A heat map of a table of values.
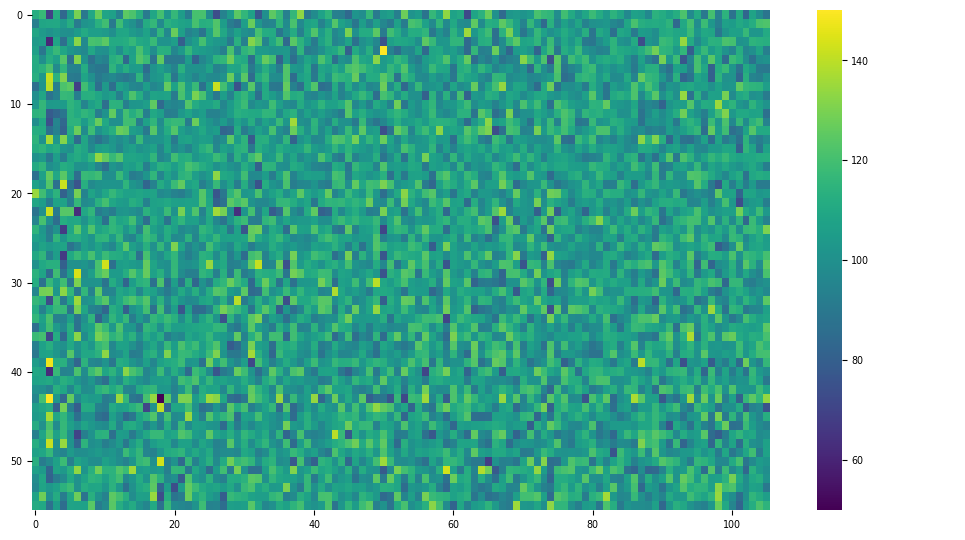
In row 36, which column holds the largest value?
94
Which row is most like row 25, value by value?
42
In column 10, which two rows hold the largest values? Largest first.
28, 38
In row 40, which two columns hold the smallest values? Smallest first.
2, 56
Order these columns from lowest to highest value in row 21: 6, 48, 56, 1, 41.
56, 1, 41, 6, 48
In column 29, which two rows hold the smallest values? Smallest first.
22, 8
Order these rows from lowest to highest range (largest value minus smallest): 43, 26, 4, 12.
26, 12, 4, 43
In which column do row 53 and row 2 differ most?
20
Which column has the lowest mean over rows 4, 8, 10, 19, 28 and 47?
6
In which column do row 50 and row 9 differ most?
65
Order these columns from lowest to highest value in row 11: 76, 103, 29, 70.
70, 103, 29, 76
